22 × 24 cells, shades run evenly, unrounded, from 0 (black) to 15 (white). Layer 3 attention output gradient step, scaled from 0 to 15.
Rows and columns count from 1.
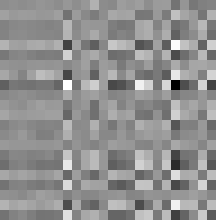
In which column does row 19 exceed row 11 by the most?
8
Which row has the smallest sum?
9
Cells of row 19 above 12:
2
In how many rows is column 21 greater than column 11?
10
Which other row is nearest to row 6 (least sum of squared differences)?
16
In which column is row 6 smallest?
20
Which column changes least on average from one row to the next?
12
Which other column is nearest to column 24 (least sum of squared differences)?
13
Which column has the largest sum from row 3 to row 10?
23
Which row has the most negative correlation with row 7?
1
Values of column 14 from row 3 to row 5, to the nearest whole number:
7 8 11
